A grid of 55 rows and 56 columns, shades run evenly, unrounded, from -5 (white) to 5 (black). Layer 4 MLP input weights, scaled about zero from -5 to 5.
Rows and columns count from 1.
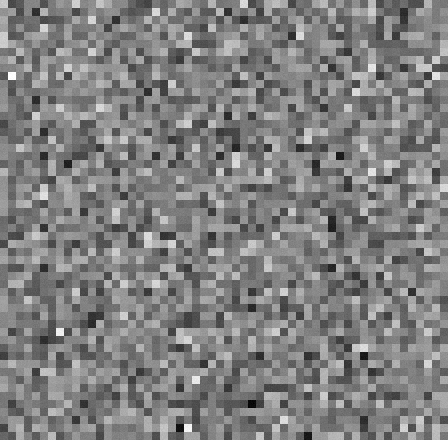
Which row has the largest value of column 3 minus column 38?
5
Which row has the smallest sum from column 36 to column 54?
44
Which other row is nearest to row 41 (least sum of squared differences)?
13
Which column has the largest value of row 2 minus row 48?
51
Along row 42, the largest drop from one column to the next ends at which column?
8
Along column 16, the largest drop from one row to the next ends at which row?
26
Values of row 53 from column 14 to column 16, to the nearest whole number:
-2 -1 -1
